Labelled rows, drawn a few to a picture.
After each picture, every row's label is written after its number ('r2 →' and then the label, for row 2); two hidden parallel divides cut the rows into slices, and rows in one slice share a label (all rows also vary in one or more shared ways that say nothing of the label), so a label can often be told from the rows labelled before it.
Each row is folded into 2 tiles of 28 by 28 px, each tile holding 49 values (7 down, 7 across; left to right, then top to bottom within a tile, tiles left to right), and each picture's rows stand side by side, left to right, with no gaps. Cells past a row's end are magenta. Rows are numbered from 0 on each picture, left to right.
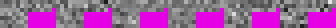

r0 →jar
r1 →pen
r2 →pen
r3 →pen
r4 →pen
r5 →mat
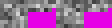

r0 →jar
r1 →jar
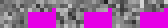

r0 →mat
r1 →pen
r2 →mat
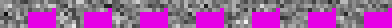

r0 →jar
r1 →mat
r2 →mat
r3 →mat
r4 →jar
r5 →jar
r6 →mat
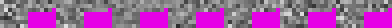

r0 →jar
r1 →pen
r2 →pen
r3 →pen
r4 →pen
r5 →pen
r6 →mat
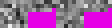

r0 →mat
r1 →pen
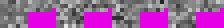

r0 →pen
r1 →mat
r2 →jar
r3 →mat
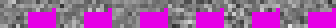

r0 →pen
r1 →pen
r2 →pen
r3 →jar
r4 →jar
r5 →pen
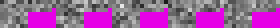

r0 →pen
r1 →mat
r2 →jar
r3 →mat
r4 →pen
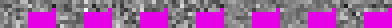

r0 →pen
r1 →mat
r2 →mat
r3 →pen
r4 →pen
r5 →pen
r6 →mat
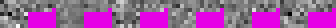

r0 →mat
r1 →pen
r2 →pen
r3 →pen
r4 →mat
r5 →mat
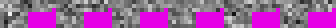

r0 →jar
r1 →mat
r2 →jar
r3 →pen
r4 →mat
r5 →jar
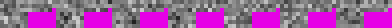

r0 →mat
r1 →jar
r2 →mat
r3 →jar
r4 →mat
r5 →pen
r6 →pen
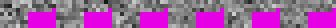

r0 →mat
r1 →jar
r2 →mat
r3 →pen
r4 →jar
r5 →pen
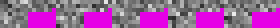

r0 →mat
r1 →mat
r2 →jar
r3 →jar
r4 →jar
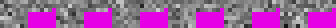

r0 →mat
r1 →pen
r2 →pen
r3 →jar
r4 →mat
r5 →jar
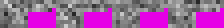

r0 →jar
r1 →mat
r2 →pen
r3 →jar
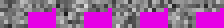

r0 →pen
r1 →mat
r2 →mat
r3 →mat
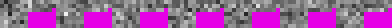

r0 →mat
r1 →jar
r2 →mat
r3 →jar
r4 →pen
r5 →pen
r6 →pen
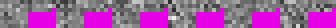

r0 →jar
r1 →pen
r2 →mat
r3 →mat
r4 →pen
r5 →mat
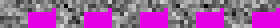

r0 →jar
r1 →mat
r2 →mat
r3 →mat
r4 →mat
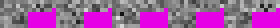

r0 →mat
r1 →mat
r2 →mat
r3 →pen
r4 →mat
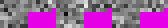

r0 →mat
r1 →mat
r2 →mat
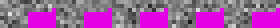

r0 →jar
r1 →pen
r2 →mat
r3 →mat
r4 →mat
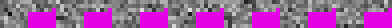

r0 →mat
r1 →jar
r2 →mat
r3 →mat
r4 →jar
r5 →pen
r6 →pen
